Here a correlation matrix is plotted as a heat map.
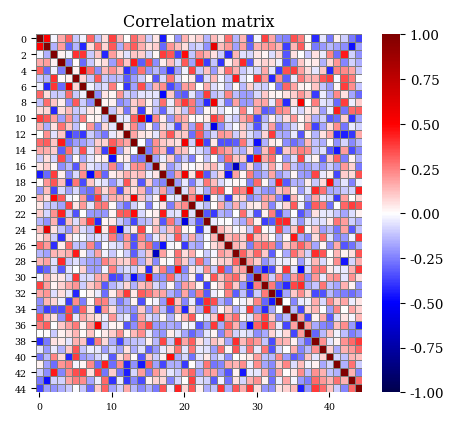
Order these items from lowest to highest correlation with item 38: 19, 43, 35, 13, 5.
13, 35, 5, 43, 19
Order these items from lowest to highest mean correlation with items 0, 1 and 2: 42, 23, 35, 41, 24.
41, 23, 42, 35, 24
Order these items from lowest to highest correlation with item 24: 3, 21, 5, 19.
3, 21, 5, 19
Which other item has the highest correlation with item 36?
8
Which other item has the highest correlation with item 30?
15
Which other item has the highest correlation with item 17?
20
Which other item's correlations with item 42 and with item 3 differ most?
28
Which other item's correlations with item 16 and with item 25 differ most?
27
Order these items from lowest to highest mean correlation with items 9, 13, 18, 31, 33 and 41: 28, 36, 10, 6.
6, 10, 36, 28
